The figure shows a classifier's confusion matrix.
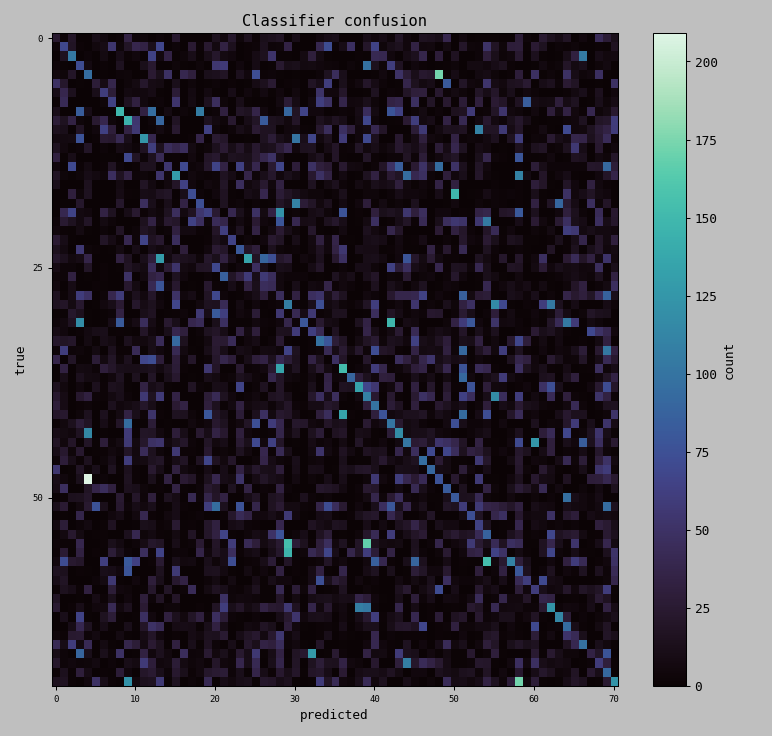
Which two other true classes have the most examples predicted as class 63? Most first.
18, 31
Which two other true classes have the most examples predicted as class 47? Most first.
45, 35
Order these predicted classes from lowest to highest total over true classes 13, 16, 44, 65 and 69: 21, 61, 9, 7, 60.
7, 61, 21, 9, 60
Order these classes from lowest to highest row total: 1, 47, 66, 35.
47, 66, 1, 35
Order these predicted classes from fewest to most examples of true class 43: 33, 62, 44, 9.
44, 33, 62, 9
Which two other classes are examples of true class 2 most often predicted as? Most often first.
66, 12
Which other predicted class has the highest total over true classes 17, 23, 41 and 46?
36
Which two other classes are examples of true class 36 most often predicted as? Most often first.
28, 51
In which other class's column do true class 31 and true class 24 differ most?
42
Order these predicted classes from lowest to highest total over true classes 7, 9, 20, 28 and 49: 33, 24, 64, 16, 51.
16, 24, 64, 33, 51
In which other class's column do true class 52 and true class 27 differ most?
13
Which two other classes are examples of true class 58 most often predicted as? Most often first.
9, 15
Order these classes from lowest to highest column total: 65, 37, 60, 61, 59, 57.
37, 59, 57, 61, 60, 65
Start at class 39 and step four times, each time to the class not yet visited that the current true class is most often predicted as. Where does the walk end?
38
